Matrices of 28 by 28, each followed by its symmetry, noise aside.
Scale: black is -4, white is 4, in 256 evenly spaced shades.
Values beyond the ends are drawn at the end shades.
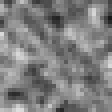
antisymmetric.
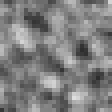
antisymmetric.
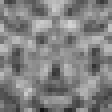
mirrored left to right.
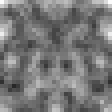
mirrored left to right.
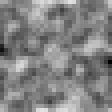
same after a half turn.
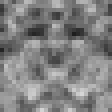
mirrored left to right.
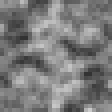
same after a half turn.
